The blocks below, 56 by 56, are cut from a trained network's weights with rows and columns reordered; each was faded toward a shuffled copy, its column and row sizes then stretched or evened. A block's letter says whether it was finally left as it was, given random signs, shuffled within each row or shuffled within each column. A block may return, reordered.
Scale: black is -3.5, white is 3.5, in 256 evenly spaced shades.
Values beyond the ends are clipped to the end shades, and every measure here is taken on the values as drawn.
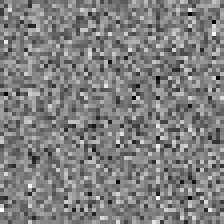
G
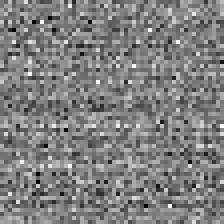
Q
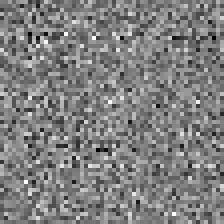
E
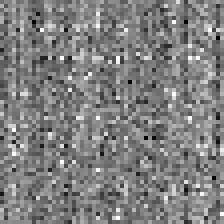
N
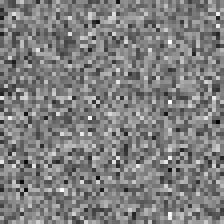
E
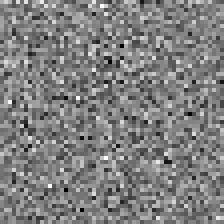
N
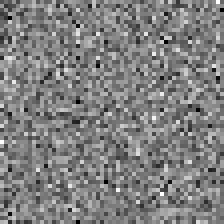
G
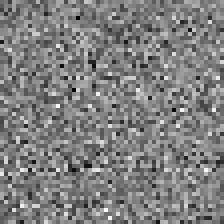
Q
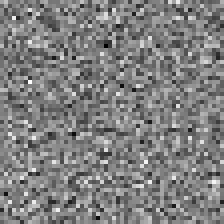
N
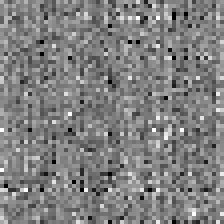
N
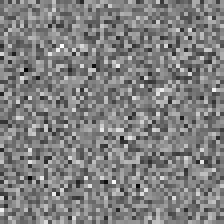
Q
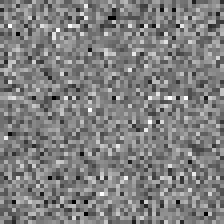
Q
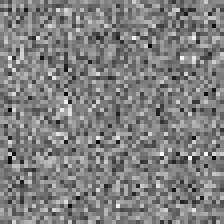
N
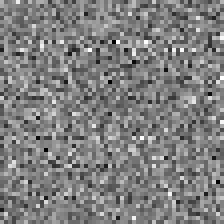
Q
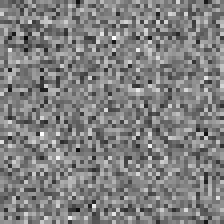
E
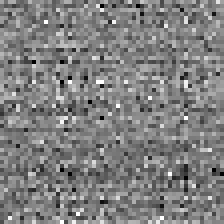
N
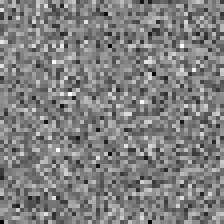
G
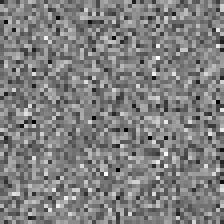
G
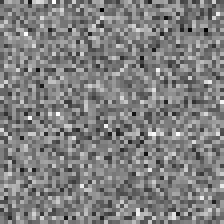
Q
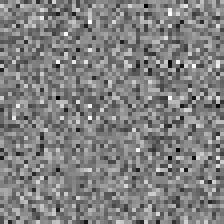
E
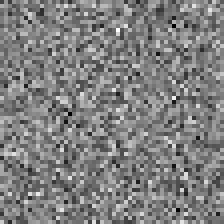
G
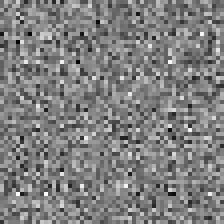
N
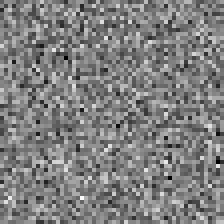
G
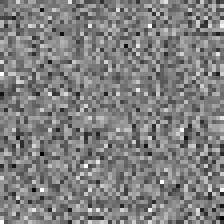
N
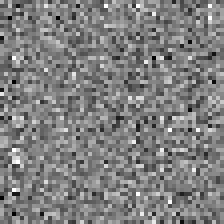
N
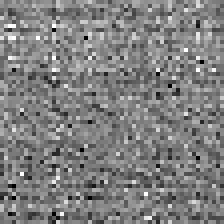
N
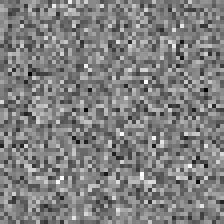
Q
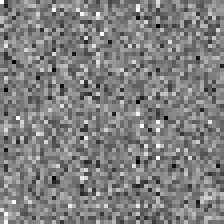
G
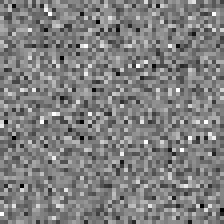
Q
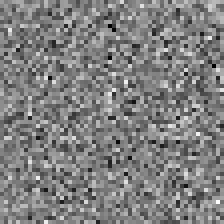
G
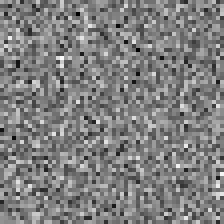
G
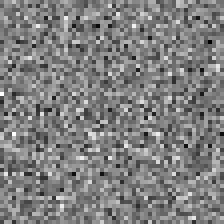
Q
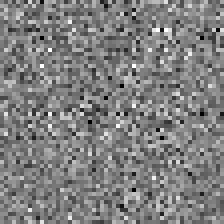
E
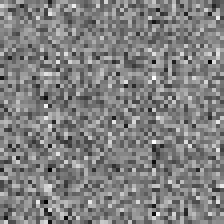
E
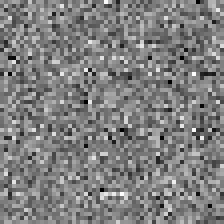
E
